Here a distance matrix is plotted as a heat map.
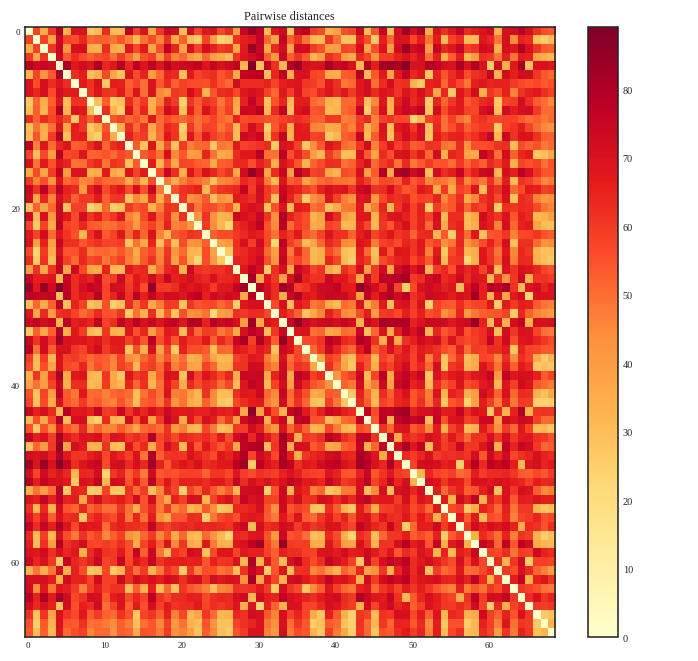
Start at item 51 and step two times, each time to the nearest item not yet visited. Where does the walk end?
10
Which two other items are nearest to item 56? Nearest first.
49, 29
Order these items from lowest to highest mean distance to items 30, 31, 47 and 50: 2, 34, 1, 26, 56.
34, 2, 1, 26, 56
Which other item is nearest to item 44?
9
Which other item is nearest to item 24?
32
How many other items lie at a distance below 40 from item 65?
7
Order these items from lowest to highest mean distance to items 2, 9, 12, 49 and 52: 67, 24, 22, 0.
0, 67, 22, 24
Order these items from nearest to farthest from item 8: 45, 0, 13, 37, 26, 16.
0, 16, 45, 37, 26, 13
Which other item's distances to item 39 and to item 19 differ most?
36
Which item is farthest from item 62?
29
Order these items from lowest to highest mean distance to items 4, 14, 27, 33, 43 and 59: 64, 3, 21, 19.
3, 19, 21, 64
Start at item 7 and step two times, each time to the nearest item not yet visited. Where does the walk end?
23
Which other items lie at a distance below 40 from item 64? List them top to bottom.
29, 49, 56
